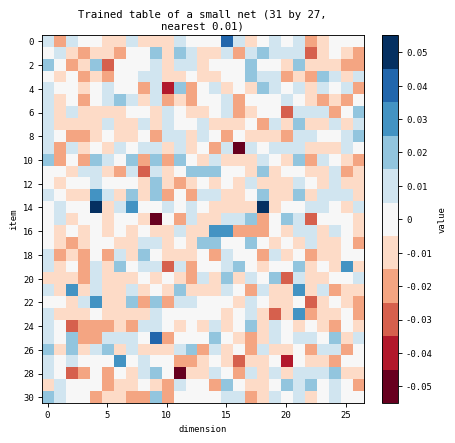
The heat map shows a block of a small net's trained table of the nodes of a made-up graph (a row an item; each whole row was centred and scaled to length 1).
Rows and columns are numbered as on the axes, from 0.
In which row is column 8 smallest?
11
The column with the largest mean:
21
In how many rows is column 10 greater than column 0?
2
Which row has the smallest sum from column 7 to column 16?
27
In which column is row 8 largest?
26
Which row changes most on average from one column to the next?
10
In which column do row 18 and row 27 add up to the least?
20
